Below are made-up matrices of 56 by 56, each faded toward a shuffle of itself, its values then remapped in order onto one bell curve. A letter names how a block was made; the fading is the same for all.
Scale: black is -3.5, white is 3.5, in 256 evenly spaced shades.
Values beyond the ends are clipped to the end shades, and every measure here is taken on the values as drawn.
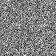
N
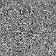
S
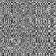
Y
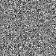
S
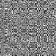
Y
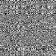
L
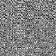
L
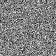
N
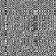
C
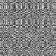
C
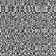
Y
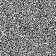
N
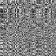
Y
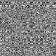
L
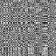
C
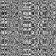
C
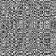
Y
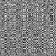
C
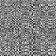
Y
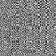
Y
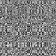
Y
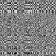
C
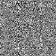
S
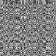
C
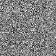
S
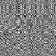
Y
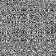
L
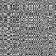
C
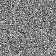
N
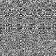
L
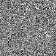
S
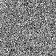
N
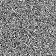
N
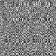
Y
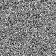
N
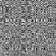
Y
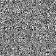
S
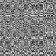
Y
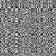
Y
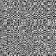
Y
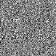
S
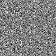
S
